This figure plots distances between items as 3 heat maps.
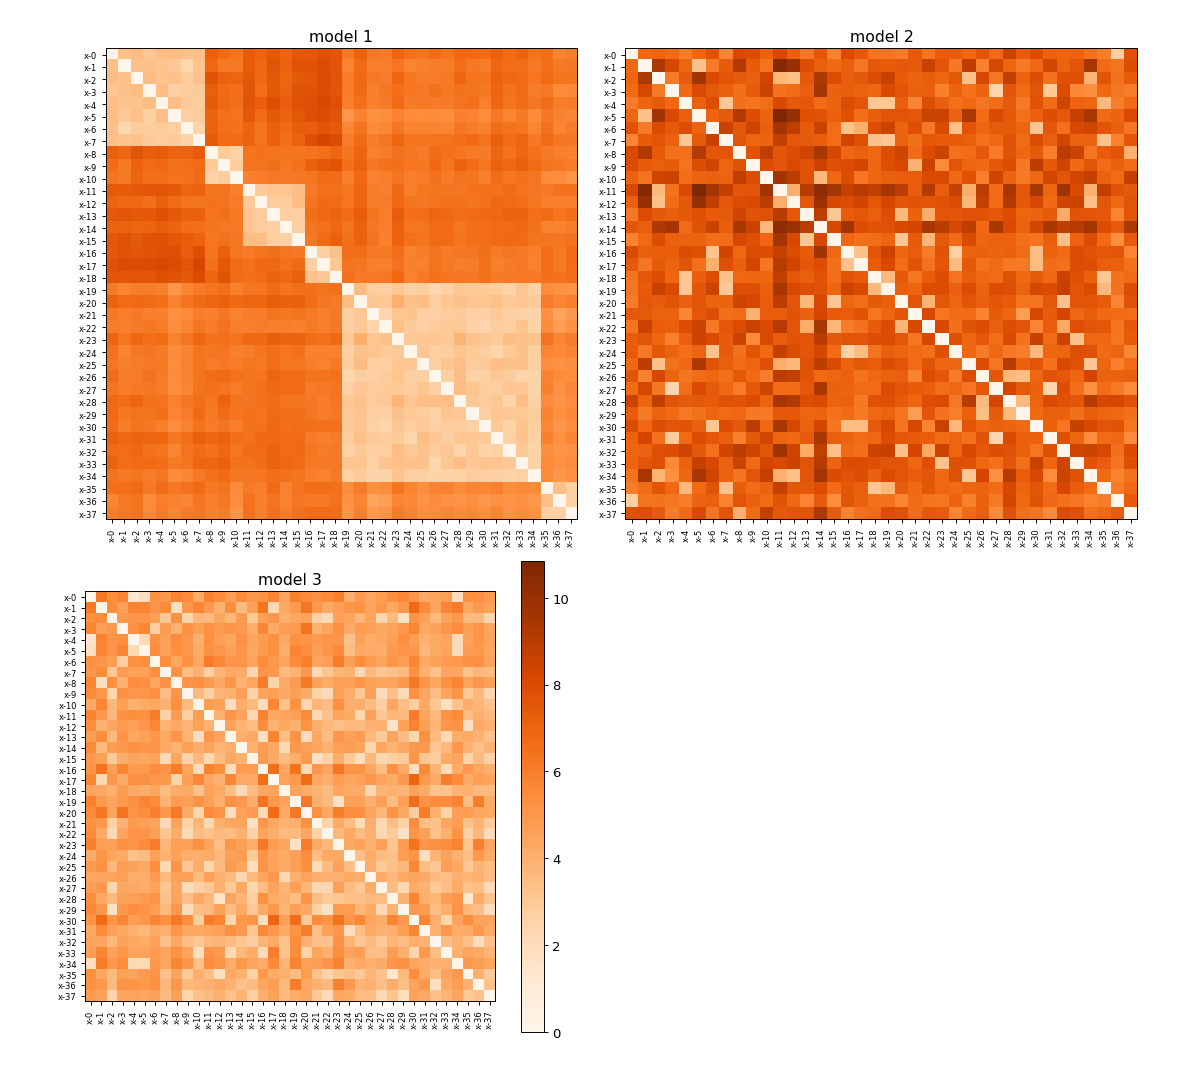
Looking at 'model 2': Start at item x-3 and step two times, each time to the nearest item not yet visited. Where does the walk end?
x-31
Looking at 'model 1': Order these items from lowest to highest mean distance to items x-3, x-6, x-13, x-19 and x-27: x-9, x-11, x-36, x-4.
x-4, x-36, x-11, x-9
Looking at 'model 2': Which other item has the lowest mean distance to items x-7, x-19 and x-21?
x-4
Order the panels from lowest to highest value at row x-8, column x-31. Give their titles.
model 3, model 2, model 1
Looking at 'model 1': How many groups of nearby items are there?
6
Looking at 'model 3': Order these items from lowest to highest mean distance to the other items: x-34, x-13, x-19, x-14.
x-13, x-14, x-34, x-19
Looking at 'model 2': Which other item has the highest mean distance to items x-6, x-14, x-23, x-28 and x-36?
x-11
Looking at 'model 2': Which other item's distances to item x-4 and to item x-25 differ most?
x-19
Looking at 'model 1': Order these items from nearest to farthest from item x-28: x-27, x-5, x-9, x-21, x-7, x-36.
x-21, x-27, x-36, x-5, x-7, x-9
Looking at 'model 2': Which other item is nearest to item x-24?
x-16
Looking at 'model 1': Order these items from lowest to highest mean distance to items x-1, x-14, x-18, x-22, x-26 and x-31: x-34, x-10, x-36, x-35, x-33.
x-34, x-33, x-36, x-35, x-10
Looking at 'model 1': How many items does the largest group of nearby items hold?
16
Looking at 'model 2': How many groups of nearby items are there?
12
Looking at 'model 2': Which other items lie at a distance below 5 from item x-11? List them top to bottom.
x-2, x-12, x-25, x-34
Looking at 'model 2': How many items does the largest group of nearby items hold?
5
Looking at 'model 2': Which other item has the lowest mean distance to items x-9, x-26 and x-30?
x-29
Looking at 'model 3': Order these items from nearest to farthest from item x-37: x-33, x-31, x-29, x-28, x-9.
x-29, x-9, x-28, x-33, x-31
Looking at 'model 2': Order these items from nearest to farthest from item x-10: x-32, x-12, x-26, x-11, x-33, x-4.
x-26, x-4, x-32, x-33, x-12, x-11
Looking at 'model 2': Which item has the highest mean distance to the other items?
x-14
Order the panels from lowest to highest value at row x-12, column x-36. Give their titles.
model 3, model 1, model 2
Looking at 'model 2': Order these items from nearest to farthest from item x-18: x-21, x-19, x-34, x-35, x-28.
x-35, x-19, x-21, x-34, x-28
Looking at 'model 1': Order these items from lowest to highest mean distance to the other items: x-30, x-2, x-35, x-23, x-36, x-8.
x-30, x-23, x-36, x-35, x-2, x-8
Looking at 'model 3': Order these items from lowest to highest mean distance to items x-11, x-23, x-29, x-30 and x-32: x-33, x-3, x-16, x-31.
x-33, x-16, x-31, x-3
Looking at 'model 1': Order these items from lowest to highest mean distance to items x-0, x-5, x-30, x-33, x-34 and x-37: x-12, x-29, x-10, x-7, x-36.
x-29, x-36, x-7, x-10, x-12
